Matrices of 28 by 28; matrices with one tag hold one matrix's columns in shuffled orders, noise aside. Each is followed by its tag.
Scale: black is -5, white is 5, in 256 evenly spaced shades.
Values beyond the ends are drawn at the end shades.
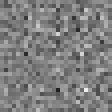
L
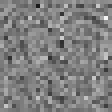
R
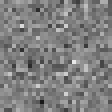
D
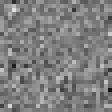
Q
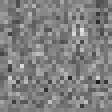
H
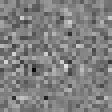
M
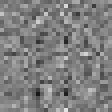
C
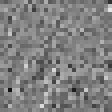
Q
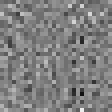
C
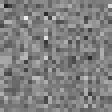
R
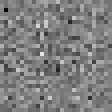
M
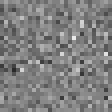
M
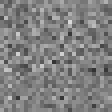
M
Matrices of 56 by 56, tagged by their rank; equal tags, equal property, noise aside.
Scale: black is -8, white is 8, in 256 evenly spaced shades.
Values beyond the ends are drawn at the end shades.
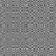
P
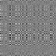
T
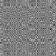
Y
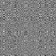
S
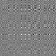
P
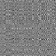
Y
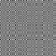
T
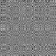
Y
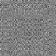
Y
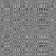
P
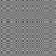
T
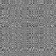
Y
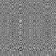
S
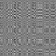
P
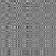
P
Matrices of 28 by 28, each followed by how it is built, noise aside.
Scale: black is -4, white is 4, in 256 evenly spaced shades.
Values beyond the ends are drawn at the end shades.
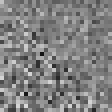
lower triangular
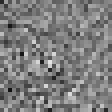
lower triangular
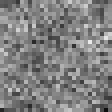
smooth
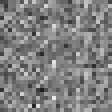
repeating rows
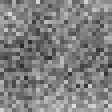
smooth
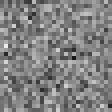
noise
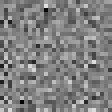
low rank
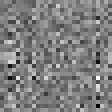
low rank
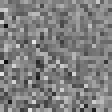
lower triangular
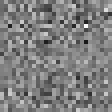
low rank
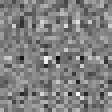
low rank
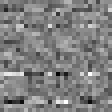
low rank
